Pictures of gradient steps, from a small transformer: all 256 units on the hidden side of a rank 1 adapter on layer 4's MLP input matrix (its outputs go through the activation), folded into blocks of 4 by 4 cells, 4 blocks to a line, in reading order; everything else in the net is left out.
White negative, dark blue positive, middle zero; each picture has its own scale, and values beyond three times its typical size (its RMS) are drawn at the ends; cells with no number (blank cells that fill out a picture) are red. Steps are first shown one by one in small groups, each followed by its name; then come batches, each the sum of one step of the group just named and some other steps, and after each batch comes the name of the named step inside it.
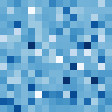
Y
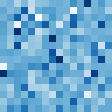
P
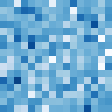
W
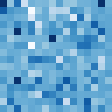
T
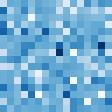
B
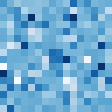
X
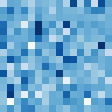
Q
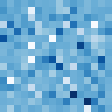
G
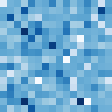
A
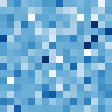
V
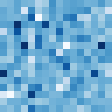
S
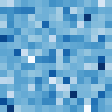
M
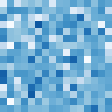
Q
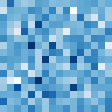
V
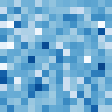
X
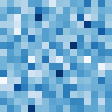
B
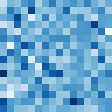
M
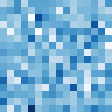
V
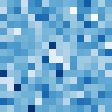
V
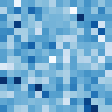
W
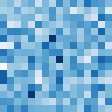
P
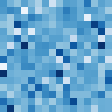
X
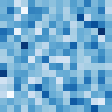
V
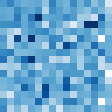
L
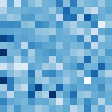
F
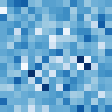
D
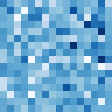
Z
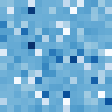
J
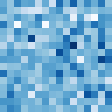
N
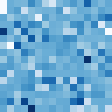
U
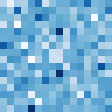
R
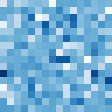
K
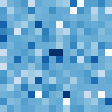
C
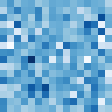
L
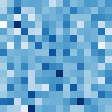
U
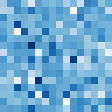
J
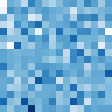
U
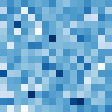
D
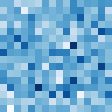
F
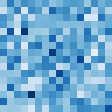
D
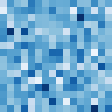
D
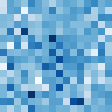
U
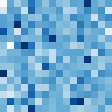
U
